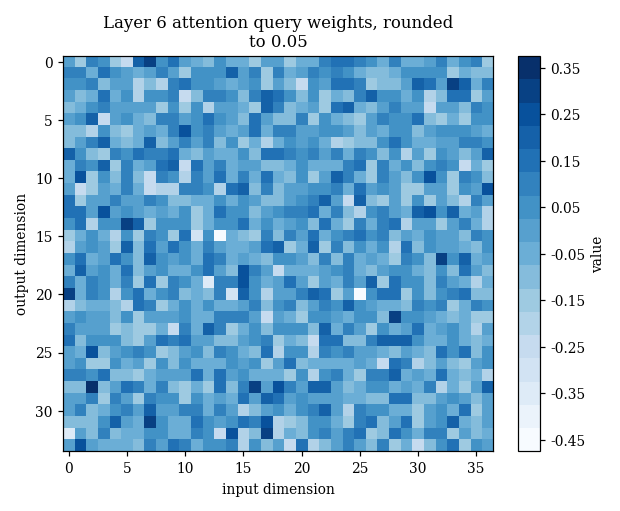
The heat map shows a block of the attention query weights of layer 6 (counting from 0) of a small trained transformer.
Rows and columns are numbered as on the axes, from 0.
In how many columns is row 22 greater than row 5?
17
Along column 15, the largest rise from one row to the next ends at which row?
31
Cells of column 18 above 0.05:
8
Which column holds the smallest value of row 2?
20
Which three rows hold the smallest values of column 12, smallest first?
19, 4, 28
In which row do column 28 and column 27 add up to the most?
24
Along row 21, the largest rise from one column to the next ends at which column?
6
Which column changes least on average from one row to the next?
11
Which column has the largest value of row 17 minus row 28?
32
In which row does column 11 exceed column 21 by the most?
27
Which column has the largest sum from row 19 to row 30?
22
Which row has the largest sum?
13
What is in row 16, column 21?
0.2
